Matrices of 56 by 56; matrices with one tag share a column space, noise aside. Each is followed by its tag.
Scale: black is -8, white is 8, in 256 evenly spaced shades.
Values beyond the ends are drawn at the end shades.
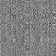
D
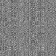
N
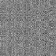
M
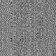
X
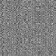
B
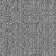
B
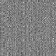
X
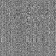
D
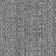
X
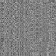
X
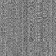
X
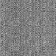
N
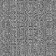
M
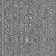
D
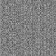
B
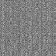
N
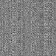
N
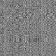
D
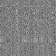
D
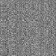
M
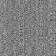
M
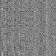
N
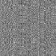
B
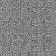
N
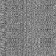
B
